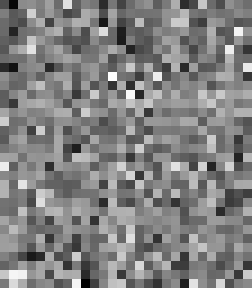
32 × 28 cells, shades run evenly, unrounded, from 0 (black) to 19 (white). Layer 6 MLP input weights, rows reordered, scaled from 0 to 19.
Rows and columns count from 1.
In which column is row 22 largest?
5
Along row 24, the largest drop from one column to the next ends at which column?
25
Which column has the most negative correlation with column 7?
22
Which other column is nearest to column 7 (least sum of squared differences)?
19
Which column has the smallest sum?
21
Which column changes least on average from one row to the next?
26
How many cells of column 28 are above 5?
28
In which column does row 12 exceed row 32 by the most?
10
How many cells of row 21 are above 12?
8
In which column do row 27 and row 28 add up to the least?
9
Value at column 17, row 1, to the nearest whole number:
11
